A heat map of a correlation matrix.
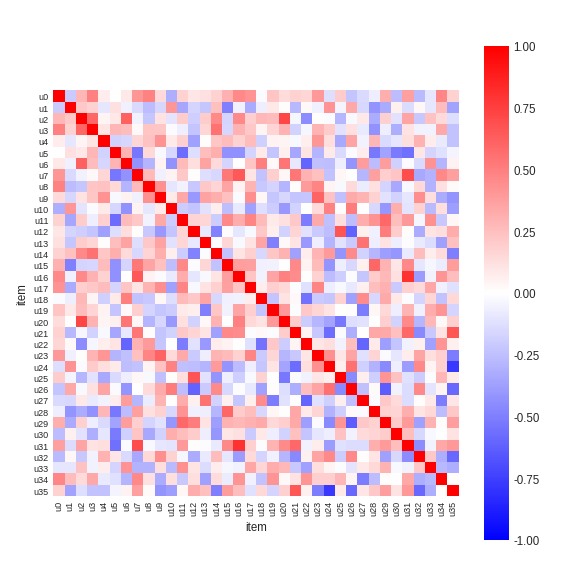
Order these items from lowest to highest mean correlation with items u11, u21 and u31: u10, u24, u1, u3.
u24, u1, u10, u3
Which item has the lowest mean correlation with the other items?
u5
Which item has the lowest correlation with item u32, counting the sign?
u35
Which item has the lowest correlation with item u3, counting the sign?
u28
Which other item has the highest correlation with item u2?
u20
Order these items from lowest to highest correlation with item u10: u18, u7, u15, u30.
u15, u18, u7, u30
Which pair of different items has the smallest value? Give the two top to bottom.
u24, u35
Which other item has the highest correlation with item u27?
u13
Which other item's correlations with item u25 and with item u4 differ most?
u12
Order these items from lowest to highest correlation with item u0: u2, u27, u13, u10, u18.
u10, u27, u18, u13, u2
